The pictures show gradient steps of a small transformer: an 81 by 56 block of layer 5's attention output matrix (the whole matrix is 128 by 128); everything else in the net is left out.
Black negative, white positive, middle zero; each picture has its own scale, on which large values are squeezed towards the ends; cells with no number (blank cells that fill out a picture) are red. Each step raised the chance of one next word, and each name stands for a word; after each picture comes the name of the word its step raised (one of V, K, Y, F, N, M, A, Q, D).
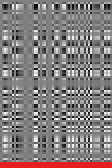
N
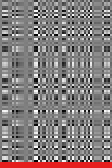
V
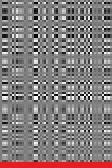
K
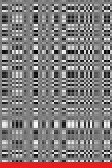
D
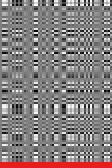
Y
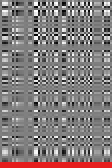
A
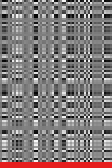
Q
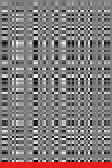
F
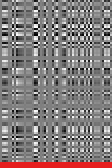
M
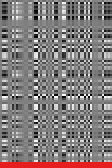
K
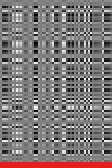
F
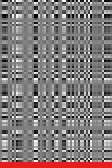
Q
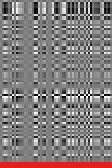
K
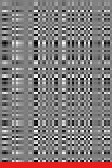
F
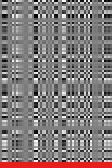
Q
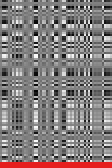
M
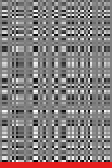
V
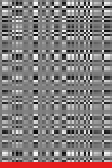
A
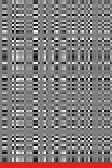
F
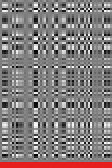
D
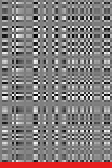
K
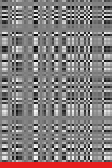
V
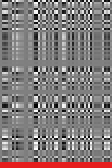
Q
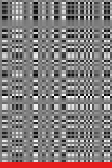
K
